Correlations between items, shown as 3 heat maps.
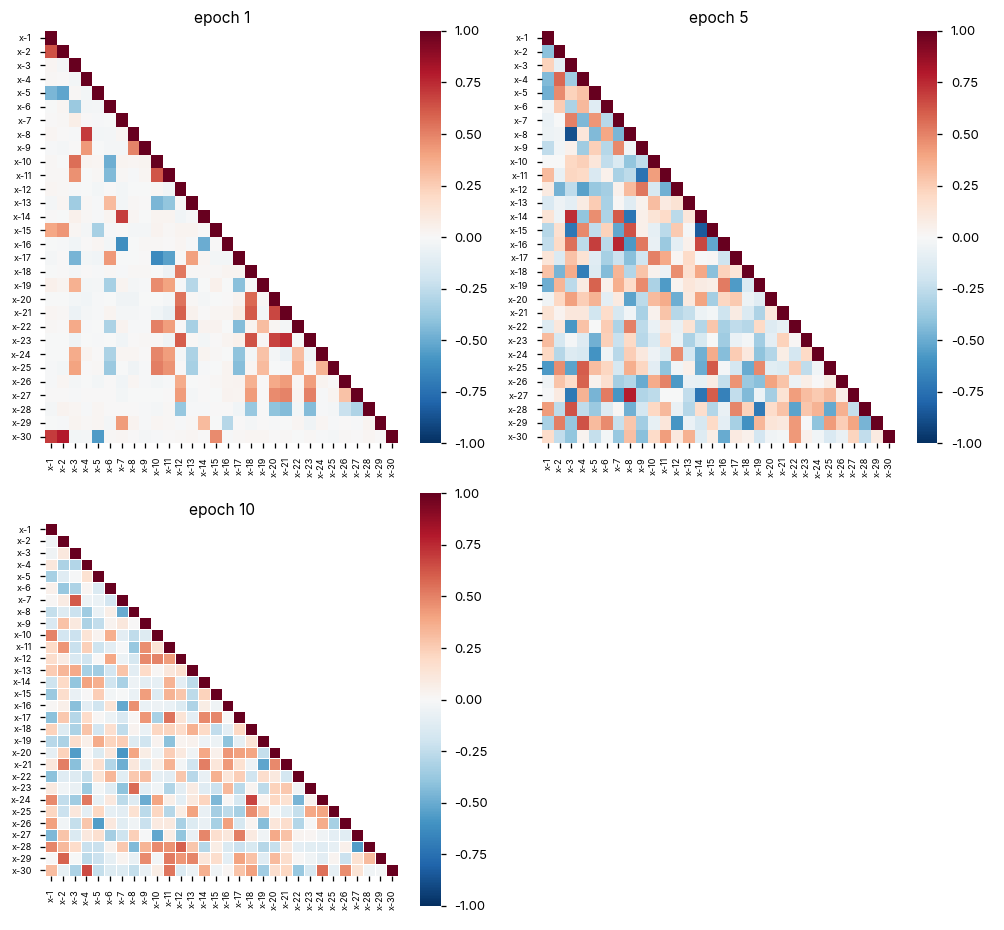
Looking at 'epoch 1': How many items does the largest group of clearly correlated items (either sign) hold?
10
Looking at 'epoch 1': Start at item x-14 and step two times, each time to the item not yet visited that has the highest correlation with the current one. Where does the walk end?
x-29
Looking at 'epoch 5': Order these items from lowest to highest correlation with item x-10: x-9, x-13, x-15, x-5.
x-9, x-15, x-5, x-13
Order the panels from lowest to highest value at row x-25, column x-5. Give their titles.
epoch 1, epoch 10, epoch 5
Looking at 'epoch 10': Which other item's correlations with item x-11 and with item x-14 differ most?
x-28
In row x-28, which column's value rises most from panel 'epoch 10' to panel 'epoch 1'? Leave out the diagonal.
x-8
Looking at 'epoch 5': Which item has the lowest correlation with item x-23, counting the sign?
x-5
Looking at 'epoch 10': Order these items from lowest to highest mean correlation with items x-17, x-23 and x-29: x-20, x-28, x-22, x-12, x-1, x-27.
x-1, x-28, x-22, x-12, x-27, x-20
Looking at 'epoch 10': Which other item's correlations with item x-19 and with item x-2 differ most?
x-21
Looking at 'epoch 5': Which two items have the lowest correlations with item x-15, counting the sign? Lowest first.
x-14, x-3
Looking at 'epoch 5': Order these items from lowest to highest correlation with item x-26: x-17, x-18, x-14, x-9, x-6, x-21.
x-9, x-18, x-14, x-6, x-21, x-17
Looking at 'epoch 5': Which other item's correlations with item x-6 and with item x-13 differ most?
x-27
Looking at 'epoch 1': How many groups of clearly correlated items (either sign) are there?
5
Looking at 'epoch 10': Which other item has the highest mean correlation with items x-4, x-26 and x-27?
x-30
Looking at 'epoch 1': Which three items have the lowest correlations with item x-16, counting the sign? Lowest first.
x-7, x-14, x-29
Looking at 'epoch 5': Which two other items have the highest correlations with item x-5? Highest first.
x-16, x-19
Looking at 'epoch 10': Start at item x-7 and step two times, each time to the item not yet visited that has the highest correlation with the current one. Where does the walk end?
x-13
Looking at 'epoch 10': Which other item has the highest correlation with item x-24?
x-18
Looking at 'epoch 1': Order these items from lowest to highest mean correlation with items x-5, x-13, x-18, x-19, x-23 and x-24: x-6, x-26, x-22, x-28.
x-28, x-6, x-22, x-26
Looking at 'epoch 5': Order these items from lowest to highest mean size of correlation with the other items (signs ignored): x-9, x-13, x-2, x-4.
x-13, x-2, x-9, x-4
